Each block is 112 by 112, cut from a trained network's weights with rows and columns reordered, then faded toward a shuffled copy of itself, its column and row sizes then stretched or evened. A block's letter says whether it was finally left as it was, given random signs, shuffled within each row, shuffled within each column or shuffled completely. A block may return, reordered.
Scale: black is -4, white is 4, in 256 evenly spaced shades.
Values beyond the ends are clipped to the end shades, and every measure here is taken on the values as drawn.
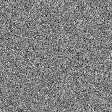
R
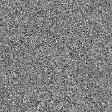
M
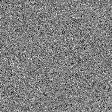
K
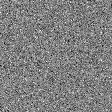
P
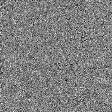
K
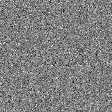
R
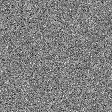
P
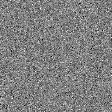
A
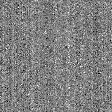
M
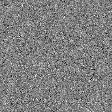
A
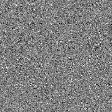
M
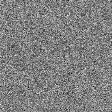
A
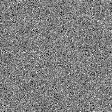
A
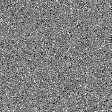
K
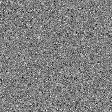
R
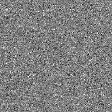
M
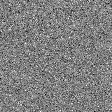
P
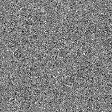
A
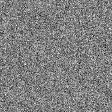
K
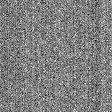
K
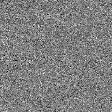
A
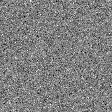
P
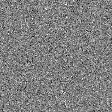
K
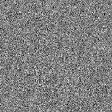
M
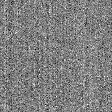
K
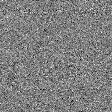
R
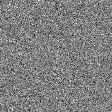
K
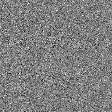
A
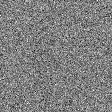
P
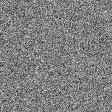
P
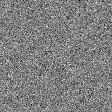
P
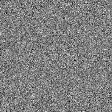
A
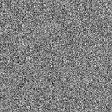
M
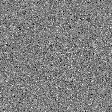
R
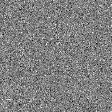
A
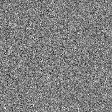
K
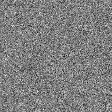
A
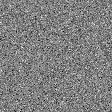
P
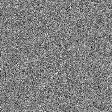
K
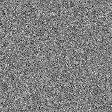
R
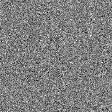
A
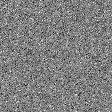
P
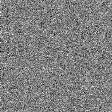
A
